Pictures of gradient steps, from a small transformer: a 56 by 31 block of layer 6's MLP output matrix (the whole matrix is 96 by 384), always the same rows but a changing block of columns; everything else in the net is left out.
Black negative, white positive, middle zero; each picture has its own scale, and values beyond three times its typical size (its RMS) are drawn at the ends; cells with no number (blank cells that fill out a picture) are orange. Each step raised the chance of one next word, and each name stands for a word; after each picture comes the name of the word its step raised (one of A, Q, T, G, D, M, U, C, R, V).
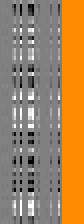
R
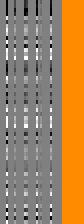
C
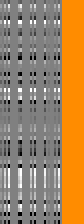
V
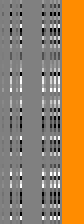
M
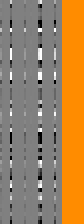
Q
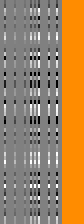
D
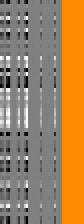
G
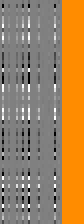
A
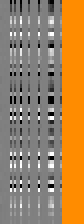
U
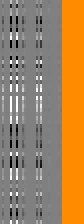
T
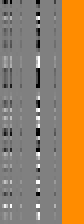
G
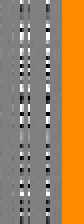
U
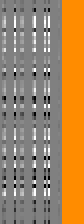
U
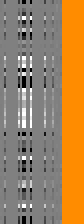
G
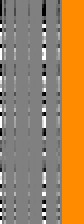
C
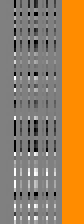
M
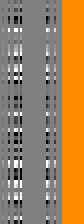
Q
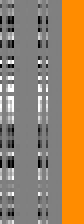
T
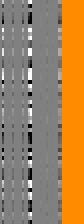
Q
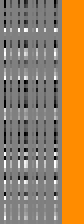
Q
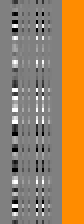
G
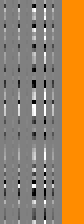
D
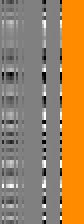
A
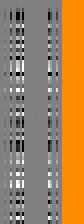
M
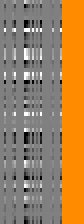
Q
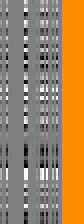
V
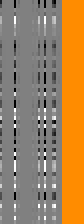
A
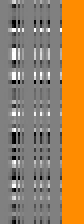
Q
